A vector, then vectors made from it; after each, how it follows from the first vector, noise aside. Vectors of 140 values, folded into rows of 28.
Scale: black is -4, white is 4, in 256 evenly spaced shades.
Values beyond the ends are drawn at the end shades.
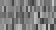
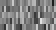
negated.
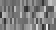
wrapped around, negated.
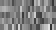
sign-scrambled.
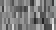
sign-scrambled.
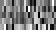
scaled up.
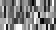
scaled up.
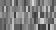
negated.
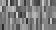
reversed, negated.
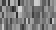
reversed.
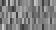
reversed.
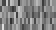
reversed.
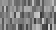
sign-scrambled.
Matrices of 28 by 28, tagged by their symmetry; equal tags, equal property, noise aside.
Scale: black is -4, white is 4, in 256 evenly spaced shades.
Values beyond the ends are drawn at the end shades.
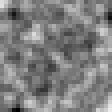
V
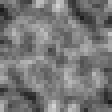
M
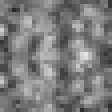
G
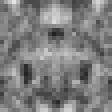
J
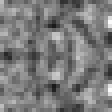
G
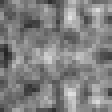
G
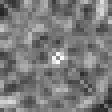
V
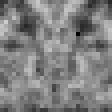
J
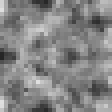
G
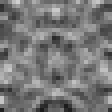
J
